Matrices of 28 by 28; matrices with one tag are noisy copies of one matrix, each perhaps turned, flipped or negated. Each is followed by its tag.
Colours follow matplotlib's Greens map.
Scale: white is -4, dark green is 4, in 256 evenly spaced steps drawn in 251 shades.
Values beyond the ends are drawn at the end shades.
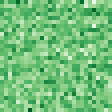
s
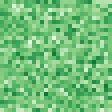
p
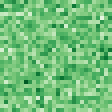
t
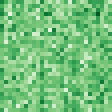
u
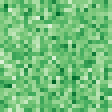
u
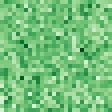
u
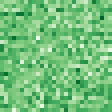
t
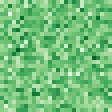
p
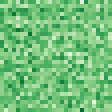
s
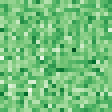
s
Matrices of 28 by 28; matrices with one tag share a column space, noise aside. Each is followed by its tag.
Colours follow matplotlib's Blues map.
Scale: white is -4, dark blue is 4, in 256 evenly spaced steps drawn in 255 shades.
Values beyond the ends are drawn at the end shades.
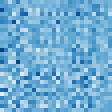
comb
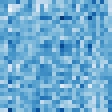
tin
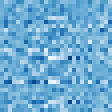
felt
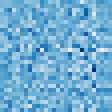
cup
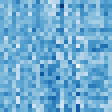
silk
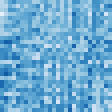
silk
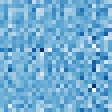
cup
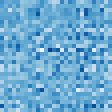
cup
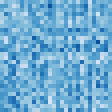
silk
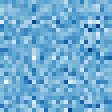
felt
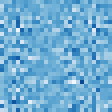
felt
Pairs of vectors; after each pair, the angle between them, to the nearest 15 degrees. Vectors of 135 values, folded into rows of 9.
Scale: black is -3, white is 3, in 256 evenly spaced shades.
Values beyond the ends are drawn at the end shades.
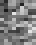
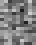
135 degrees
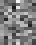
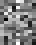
15 degrees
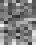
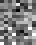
60 degrees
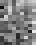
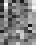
75 degrees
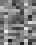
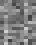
15 degrees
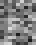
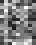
135 degrees
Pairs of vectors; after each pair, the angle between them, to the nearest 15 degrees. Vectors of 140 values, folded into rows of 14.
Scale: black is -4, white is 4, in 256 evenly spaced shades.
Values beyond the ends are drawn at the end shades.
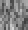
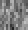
165 degrees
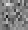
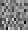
75 degrees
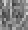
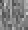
30 degrees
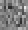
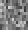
135 degrees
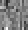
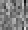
120 degrees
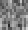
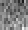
60 degrees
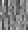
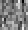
105 degrees
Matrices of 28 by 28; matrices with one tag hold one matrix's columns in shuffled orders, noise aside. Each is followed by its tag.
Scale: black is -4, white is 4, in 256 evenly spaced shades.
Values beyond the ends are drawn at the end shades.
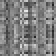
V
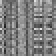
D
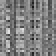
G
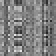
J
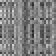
V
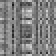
V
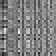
G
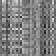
D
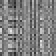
G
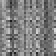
G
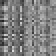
J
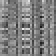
D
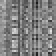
G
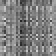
J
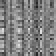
G
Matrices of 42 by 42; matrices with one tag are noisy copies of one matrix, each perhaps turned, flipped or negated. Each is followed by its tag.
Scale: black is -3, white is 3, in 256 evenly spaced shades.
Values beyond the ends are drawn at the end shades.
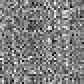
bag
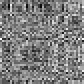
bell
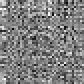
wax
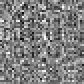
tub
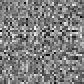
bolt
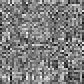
bell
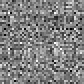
bag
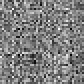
bag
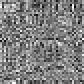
bell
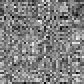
bell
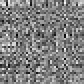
wax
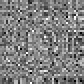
wax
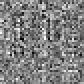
tub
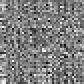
wax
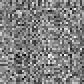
bag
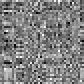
bell
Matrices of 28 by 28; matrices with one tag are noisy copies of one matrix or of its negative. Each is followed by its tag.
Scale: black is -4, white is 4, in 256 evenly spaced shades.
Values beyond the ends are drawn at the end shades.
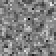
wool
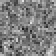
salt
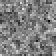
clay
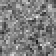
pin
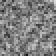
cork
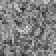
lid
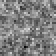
lid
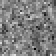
pin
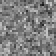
wool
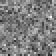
clay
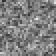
cork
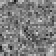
salt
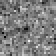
lid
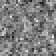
wool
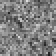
clay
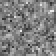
wool
